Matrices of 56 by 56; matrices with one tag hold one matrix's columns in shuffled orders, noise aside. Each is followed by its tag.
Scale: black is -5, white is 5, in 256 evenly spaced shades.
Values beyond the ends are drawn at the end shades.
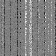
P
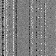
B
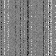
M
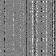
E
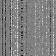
B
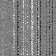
M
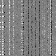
M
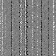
M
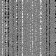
P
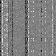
E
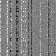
E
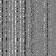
E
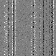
M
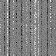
P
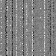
B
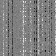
E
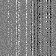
P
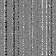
M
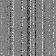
B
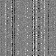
B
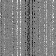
P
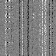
P
